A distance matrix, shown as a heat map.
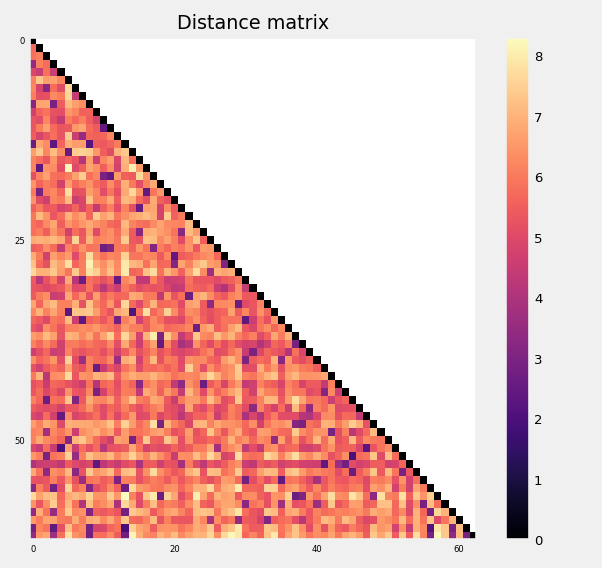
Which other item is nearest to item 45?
52
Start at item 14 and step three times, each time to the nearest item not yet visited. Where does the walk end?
50
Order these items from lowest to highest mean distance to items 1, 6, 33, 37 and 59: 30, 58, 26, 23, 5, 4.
30, 4, 58, 26, 23, 5
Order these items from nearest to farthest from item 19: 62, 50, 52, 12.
12, 52, 62, 50
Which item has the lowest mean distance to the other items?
53
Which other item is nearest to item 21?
15
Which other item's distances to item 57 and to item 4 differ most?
51
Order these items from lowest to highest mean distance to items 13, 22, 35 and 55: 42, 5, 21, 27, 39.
39, 21, 42, 27, 5
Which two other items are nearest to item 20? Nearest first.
27, 28
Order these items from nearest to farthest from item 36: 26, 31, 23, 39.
23, 39, 31, 26
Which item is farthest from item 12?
5
